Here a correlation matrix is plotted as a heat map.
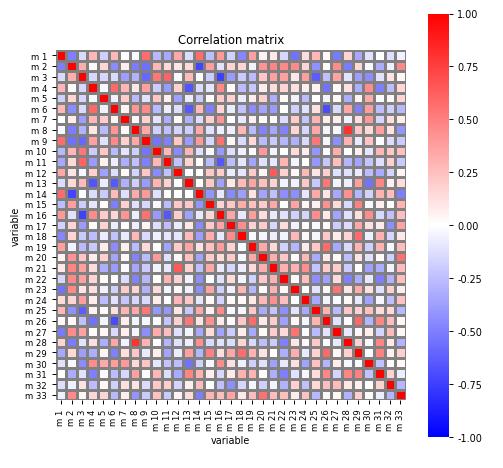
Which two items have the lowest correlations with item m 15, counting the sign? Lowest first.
m 6, m 14
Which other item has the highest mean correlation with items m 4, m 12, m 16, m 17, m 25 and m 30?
m 9
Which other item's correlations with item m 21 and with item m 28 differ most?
m 8
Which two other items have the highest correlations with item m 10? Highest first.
m 3, m 20
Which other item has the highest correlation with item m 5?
m 30
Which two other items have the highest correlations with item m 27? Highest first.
m 23, m 2
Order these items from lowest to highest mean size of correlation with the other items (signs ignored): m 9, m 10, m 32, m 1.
m 32, m 10, m 1, m 9
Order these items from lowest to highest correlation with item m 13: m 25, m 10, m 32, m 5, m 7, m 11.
m 7, m 25, m 5, m 32, m 11, m 10
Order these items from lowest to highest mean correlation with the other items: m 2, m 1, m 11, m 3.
m 11, m 3, m 1, m 2
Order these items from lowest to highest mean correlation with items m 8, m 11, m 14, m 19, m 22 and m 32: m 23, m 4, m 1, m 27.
m 4, m 23, m 27, m 1
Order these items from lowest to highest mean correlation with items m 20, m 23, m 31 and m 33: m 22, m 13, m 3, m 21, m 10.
m 22, m 3, m 21, m 13, m 10
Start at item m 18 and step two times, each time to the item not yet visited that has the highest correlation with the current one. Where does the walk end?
m 26
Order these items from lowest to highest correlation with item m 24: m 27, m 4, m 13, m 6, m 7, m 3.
m 7, m 6, m 27, m 4, m 13, m 3
